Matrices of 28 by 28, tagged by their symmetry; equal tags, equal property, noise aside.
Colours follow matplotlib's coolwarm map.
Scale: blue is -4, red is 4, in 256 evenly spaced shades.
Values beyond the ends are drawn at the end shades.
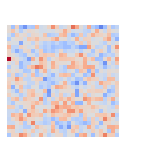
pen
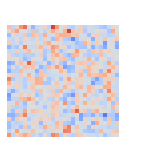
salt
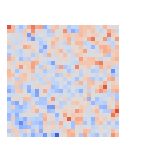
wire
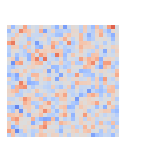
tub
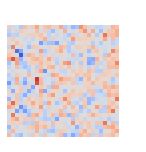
salt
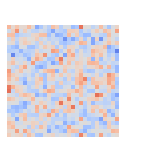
salt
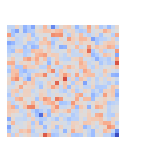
tub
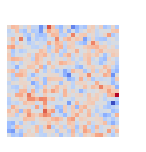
wire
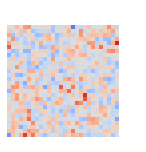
tub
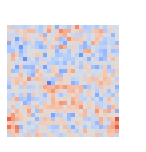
pen
